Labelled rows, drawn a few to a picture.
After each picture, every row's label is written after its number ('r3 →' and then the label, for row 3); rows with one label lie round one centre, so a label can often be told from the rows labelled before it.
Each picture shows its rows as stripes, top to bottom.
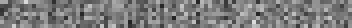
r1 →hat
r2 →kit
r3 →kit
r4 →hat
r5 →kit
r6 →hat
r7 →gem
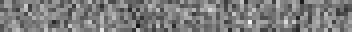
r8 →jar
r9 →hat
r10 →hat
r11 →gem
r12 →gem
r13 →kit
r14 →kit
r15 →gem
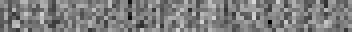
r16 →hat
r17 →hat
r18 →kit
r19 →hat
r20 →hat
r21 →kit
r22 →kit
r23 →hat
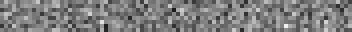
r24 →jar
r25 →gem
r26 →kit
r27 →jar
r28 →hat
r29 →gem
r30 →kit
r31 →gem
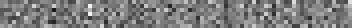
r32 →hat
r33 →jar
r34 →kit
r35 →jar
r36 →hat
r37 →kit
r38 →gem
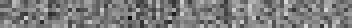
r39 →kit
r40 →kit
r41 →gem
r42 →kit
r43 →hat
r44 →jar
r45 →gem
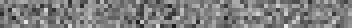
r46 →gem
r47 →jar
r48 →kit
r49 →kit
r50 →jar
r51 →hat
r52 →kit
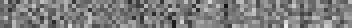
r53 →hat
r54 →jar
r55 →hat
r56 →kit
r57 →jar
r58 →kit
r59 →kit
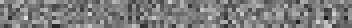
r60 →gem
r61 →kit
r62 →hat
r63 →jar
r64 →hat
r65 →gem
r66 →kit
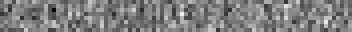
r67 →jar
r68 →kit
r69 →kit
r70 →kit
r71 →kit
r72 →gem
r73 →gem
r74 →hat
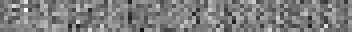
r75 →hat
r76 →kit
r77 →hat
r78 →gem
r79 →hat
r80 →hat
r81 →gem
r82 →jar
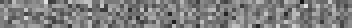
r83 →kit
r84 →gem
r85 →hat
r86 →jar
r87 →hat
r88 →kit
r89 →jar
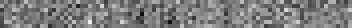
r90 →hat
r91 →gem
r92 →kit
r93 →jar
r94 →kit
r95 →jar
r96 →kit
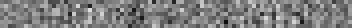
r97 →kit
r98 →hat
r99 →jar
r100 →gem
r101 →jar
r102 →jar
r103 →hat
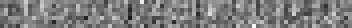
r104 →hat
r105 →hat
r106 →hat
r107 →hat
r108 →gem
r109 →kit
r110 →hat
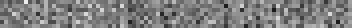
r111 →hat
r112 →jar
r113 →gem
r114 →kit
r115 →jar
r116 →hat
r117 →jar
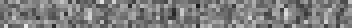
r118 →gem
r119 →hat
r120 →kit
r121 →kit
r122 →kit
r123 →gem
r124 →hat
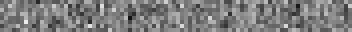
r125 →kit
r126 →gem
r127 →gem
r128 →gem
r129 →hat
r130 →hat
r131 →kit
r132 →hat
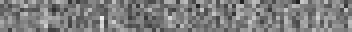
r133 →gem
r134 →hat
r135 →kit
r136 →hat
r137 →gem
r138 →gem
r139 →gem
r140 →kit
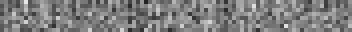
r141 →hat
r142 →hat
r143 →hat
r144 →kit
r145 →gem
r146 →hat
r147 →kit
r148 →jar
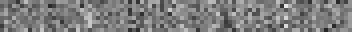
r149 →hat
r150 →kit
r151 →hat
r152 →jar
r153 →kit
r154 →jar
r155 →kit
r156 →hat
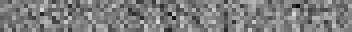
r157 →kit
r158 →gem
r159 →hat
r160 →jar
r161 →kit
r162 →hat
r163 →jar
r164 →jar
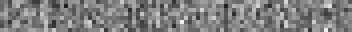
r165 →kit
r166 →kit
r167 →hat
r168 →hat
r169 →hat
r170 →kit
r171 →kit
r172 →gem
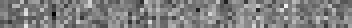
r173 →jar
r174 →kit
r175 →hat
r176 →hat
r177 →kit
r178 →hat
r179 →hat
